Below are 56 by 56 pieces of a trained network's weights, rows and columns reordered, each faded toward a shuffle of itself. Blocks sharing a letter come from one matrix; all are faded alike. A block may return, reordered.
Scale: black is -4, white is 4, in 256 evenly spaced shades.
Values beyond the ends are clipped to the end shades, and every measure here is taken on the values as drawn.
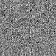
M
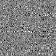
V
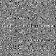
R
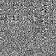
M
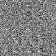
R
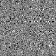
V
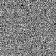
M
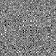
R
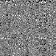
R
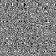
R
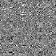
R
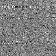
V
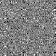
R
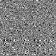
V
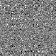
V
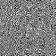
R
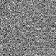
M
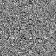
M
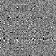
R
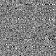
V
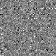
V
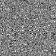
V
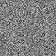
M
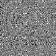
V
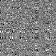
R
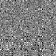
R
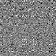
R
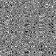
R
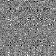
R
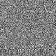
M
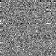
V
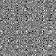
R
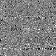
V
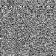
M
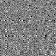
V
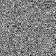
M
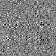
V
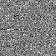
V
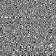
V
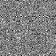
M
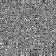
M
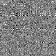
V
